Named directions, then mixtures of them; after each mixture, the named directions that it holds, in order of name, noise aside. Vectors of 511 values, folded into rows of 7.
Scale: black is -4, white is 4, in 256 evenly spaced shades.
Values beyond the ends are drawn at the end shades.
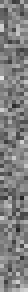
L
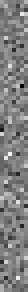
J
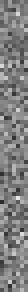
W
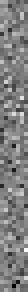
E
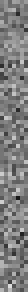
W.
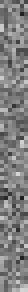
J, L.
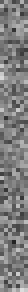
L, W.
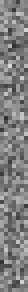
E, J, W.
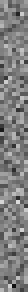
E, J, W.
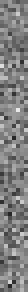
W.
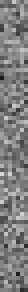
L, W.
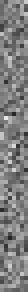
E, J, L.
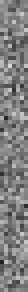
E, J, W.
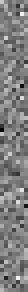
E, J.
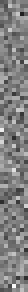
E, J, W.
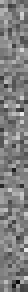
E, L.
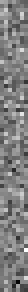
E, L.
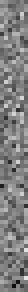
E.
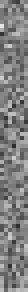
E, L.
